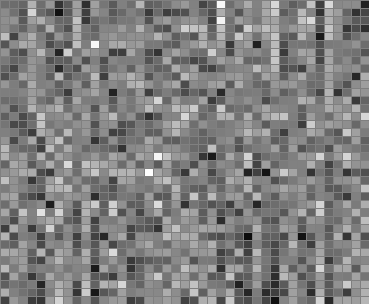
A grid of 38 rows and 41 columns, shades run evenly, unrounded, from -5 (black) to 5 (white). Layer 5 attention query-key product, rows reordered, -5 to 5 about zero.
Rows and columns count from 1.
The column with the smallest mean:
11
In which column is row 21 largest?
8
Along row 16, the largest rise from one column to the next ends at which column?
35
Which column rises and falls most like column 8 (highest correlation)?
10
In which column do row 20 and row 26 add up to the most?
18
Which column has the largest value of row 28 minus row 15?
3
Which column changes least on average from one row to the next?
33
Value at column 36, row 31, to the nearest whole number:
1
